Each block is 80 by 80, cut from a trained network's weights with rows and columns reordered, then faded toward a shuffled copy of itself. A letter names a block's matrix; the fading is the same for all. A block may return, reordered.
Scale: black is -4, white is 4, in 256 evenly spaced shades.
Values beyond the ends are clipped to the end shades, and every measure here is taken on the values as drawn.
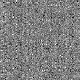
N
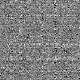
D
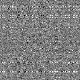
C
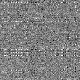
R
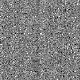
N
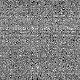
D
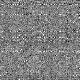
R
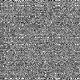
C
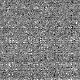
D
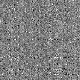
N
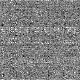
D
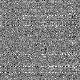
C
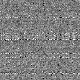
C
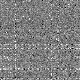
R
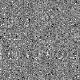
N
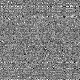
C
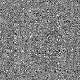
N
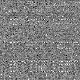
R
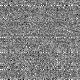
C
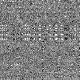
R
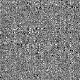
N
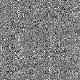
N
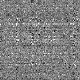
D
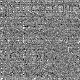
D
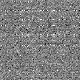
R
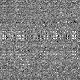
C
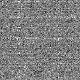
D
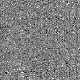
N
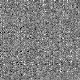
N
